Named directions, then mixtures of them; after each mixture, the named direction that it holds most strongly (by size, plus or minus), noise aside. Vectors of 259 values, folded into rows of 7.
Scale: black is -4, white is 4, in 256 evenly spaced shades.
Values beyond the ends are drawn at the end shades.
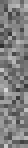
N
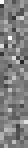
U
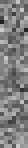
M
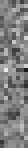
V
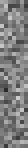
N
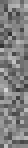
N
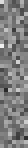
N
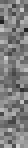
M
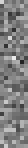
U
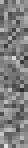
M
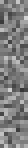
M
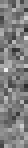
V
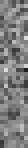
V
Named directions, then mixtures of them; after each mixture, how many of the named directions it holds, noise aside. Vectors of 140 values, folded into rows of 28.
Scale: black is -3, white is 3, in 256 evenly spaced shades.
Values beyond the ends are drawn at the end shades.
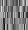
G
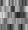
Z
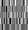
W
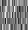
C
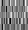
one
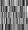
four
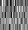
two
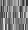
one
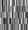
three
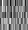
two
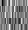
two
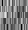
four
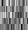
three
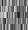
three
